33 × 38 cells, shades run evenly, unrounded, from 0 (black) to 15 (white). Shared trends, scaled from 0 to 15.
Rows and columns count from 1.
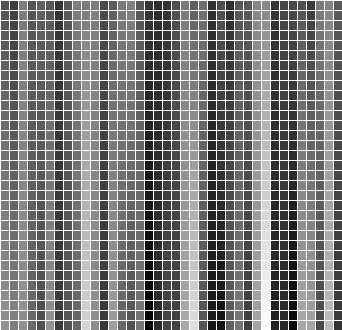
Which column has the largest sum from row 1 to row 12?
30
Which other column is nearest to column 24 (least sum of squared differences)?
31
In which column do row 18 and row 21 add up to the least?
17
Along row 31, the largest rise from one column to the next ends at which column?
34
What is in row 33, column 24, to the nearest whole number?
1
